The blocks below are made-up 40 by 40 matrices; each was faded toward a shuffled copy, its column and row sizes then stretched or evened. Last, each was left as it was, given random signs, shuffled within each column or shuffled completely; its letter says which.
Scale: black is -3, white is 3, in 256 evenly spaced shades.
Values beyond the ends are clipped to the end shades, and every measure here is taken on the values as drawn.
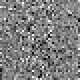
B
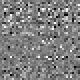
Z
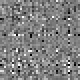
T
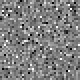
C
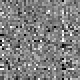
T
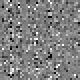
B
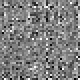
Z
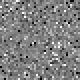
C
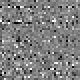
Z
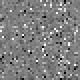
B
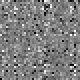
Z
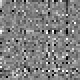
Z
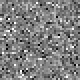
C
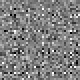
T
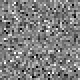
C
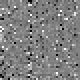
B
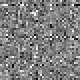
Z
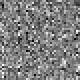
B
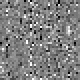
B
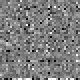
T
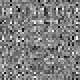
Z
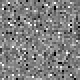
C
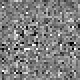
T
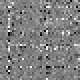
Z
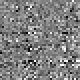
T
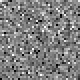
C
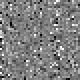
B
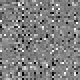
Z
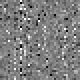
B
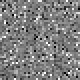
C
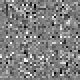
T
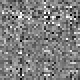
T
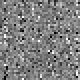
B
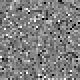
C
